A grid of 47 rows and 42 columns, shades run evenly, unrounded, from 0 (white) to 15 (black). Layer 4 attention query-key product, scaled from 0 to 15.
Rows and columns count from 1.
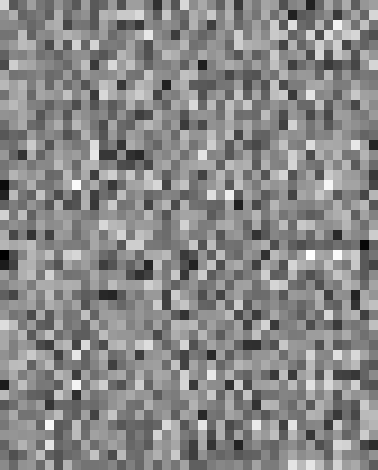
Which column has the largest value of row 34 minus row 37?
18
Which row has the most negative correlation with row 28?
10
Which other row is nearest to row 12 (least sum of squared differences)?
28
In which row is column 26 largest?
39
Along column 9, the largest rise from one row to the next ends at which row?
40
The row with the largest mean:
30
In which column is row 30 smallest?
20
